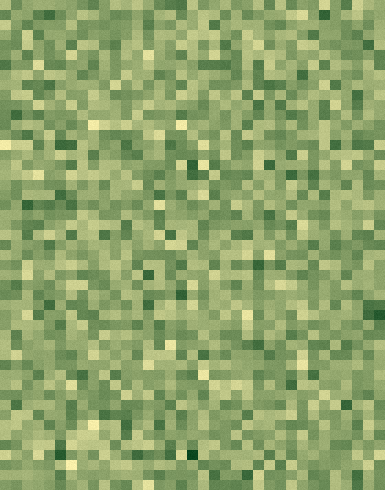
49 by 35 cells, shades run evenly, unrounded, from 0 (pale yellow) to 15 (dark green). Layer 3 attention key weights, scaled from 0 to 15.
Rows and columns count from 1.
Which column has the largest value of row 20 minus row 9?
30
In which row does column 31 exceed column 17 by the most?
25
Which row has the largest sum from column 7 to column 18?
42
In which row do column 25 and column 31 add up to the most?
9
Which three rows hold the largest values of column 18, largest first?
46, 17, 18
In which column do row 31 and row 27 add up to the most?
24
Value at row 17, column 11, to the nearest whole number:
5
